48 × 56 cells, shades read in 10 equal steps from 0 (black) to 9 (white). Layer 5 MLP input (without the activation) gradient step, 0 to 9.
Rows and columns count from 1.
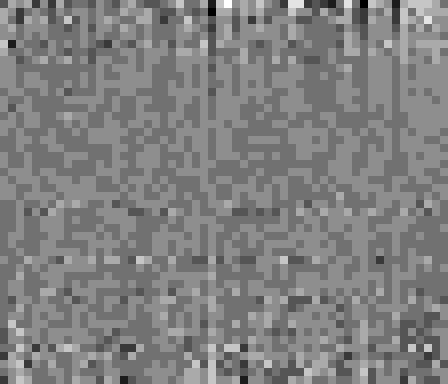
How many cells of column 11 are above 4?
26
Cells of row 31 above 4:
26
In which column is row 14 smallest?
2
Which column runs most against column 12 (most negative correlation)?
55
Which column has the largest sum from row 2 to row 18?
51
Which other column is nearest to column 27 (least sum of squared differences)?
46
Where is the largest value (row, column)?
1, 29
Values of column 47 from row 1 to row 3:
7 5 6
